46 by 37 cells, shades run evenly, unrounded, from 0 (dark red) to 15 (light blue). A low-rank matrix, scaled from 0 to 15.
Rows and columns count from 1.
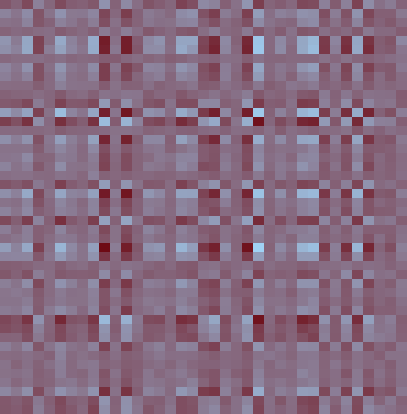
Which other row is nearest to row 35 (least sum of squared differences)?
39
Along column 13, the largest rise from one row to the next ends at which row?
14
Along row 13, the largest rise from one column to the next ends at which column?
24
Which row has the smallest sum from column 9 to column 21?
7
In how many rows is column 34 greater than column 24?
15
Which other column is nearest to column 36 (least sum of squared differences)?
13
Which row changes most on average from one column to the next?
28
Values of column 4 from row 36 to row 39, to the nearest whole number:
10 9 8 6
